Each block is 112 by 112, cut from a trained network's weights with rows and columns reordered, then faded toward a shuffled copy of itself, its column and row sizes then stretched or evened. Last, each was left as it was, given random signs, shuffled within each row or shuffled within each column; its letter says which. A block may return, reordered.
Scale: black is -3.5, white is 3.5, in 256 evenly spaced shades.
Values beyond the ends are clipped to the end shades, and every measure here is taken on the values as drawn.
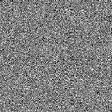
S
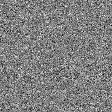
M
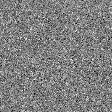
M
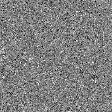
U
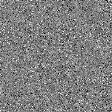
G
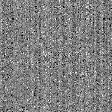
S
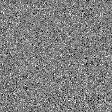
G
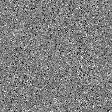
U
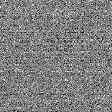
S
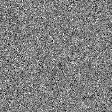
U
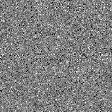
S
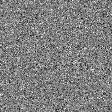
M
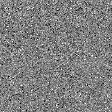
G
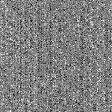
S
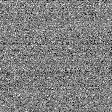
M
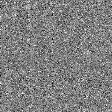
G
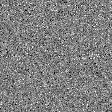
M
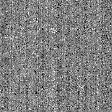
S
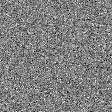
M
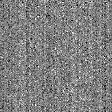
S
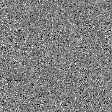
G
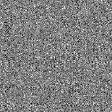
S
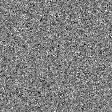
M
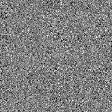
S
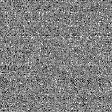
S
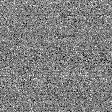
M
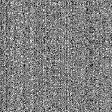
S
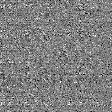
S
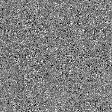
G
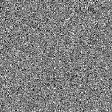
S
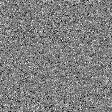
M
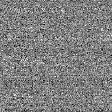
S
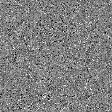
G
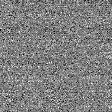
S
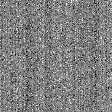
S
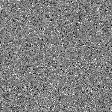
M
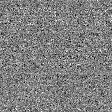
M
